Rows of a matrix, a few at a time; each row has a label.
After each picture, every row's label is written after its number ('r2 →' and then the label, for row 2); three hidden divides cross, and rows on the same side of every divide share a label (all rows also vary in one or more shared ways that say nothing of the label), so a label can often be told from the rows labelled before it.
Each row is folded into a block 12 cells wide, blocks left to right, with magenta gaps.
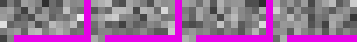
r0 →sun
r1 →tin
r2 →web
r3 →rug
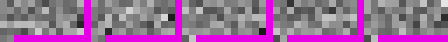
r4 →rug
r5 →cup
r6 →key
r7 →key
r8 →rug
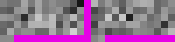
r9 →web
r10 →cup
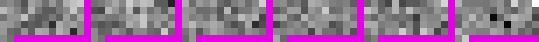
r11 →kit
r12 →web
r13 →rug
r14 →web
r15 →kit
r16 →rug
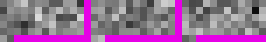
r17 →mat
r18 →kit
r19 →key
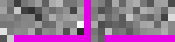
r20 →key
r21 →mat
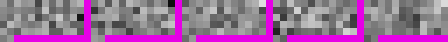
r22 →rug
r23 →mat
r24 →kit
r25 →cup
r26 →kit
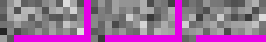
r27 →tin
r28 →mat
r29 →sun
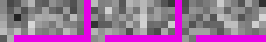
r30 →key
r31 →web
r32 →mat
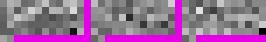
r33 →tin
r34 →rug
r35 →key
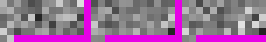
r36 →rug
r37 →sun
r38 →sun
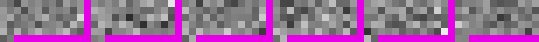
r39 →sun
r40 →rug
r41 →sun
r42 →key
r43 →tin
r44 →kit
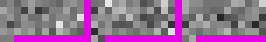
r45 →sun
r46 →tin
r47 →rug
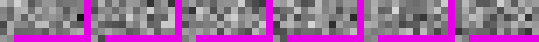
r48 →cup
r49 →mat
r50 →web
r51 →cup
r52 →kit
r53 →tin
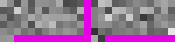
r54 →web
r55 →tin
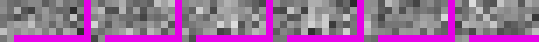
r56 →key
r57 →kit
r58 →web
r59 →web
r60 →sun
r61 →cup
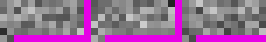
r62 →tin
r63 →mat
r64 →tin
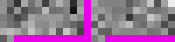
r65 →key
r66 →rug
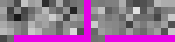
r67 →key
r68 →kit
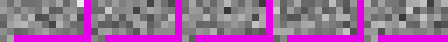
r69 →rug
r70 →mat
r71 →mat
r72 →key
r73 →rug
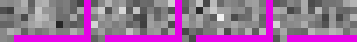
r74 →web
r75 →kit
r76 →tin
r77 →kit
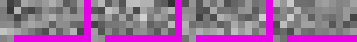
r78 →key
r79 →web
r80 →sun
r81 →cup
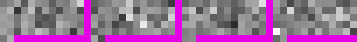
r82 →kit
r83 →mat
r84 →kit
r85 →key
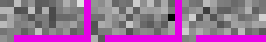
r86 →kit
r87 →cup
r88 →sun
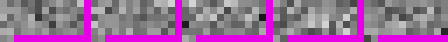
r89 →rug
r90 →kit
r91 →cup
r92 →web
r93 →key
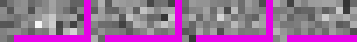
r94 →web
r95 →mat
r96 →mat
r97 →key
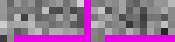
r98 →rug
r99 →kit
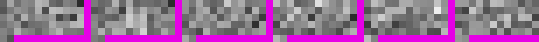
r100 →mat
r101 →web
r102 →cup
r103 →cup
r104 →tin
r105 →web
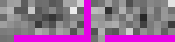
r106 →kit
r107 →kit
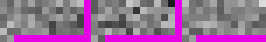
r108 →rug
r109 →mat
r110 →rug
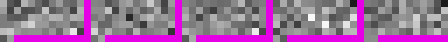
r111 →key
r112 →key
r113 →key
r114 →mat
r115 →web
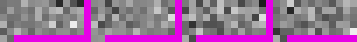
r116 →mat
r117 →sun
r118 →mat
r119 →tin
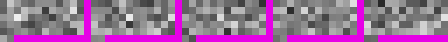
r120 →tin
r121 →sun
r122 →mat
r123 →kit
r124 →sun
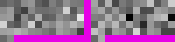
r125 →sun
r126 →rug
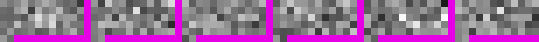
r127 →web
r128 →rug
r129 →rug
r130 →tin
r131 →mat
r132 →rug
